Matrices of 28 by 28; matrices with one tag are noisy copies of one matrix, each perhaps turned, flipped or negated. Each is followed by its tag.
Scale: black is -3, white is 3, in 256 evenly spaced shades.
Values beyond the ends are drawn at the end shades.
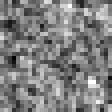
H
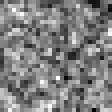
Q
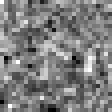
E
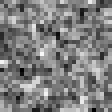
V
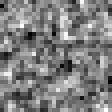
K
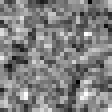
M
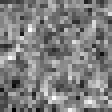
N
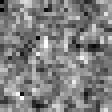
K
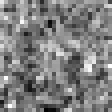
E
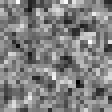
V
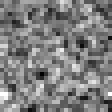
Q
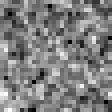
Q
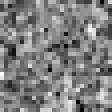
H
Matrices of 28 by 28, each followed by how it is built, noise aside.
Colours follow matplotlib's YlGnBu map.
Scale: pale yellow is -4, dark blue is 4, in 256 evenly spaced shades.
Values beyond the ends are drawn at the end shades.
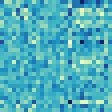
low rank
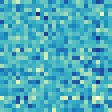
low rank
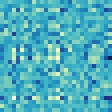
low rank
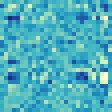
low rank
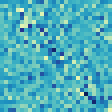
banded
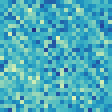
Toeplitz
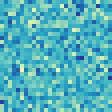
noise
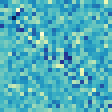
banded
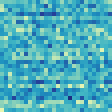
blocks
